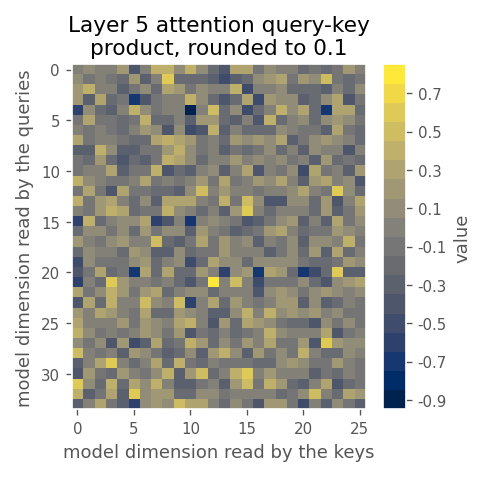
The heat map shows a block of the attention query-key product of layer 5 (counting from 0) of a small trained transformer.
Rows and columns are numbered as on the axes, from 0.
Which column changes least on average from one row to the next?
19
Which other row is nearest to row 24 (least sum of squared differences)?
22
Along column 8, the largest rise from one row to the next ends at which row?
7
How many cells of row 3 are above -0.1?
12
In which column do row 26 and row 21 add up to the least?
10
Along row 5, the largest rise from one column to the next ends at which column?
17
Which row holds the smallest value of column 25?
11
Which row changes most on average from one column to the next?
20
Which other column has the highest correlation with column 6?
1
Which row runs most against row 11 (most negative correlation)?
21
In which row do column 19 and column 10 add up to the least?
4
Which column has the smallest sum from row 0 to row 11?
13
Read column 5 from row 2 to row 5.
-0.1 -0.7 0.4 -0.1
